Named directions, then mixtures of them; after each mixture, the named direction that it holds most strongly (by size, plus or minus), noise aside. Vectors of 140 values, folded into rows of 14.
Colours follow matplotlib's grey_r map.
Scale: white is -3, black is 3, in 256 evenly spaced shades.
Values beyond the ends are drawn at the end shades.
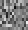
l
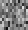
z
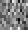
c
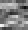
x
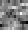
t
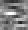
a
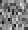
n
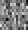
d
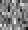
c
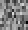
t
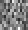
c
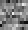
t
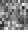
z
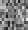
z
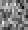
n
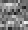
x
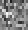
l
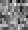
c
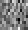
c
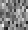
z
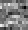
x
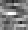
a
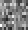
d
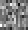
d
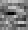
a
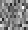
z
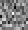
l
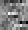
a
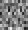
c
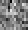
c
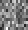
z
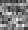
a
